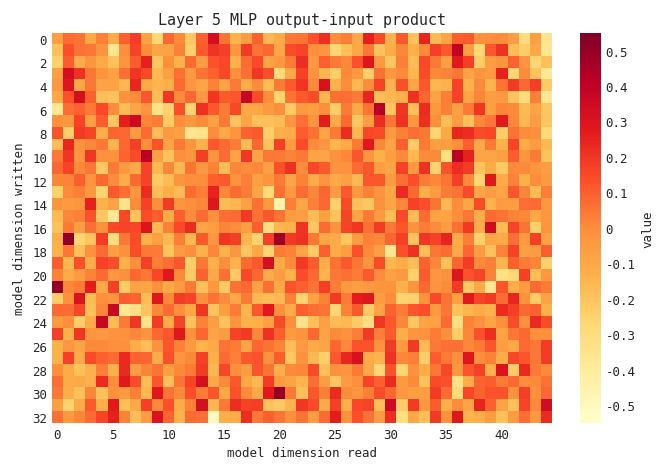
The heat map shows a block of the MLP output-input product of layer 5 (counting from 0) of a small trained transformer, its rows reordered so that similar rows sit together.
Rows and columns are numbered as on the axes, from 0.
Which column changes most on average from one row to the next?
19
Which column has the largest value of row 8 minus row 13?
0
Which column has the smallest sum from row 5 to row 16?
44
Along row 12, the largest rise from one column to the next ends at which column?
39
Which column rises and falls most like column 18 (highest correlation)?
10
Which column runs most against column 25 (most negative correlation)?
31
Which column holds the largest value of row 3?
1
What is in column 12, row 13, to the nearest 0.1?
0.1
